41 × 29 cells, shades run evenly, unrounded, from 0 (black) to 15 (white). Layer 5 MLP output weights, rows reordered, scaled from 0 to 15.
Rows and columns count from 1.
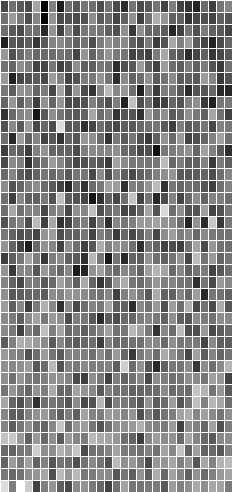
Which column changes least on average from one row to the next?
9
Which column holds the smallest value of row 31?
20
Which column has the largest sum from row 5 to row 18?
21
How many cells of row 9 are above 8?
5
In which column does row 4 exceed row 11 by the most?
22
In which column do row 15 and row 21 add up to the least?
4
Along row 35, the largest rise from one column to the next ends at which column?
11
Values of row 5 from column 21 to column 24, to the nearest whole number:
10 6 5 3
